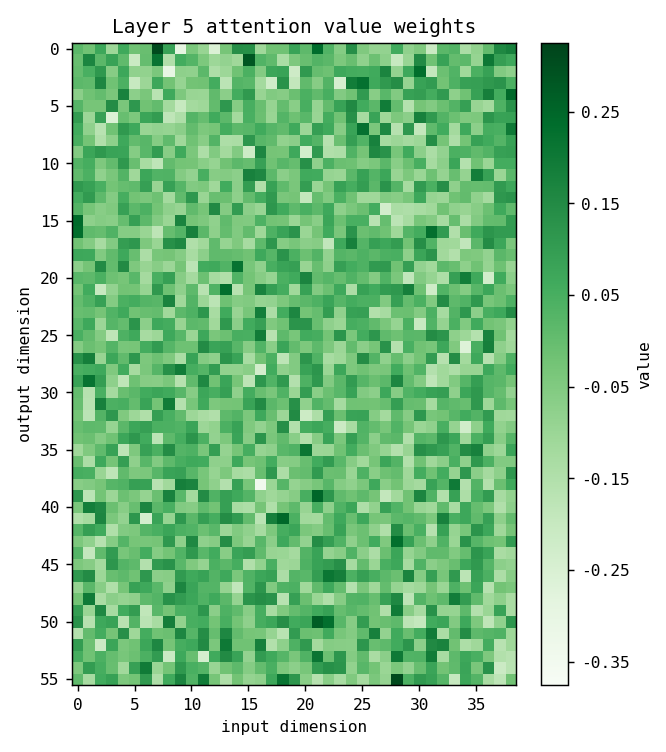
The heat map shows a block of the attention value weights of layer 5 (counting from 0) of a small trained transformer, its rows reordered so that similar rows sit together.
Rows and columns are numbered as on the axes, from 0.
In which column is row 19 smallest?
10
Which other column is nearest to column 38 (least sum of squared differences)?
37
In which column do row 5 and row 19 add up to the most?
27
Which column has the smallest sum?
29
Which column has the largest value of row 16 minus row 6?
3
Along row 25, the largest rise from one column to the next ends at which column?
36
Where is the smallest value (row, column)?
38, 16
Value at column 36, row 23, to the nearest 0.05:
0.05
